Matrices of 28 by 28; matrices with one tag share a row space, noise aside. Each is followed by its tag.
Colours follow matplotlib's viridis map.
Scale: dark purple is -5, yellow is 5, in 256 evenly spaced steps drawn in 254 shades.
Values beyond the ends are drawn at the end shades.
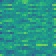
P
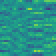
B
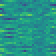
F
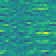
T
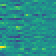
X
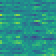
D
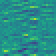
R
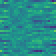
B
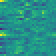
X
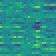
D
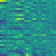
X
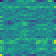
P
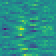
R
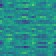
P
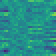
B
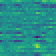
D
